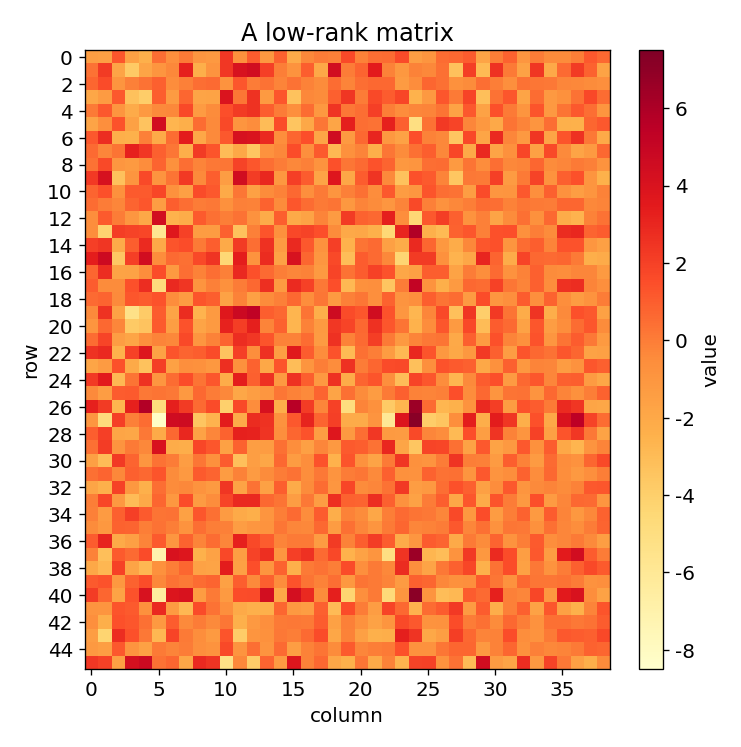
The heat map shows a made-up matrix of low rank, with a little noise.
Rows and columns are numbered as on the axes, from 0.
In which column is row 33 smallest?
3
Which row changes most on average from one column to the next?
27
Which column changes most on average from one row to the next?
24
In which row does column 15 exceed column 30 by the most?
45
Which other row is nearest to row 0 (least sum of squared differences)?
44
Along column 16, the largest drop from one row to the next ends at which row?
41
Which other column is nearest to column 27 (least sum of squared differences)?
38
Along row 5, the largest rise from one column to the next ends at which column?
5
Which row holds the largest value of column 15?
26
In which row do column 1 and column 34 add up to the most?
15
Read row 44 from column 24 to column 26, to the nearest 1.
-1 -1 0
